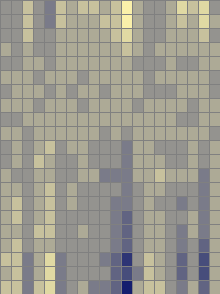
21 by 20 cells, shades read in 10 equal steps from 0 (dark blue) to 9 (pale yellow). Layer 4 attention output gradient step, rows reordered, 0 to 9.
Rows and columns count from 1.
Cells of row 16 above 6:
2
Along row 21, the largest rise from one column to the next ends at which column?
13
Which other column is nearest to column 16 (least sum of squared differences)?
9
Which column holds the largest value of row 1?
12
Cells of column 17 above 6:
2
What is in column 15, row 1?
5
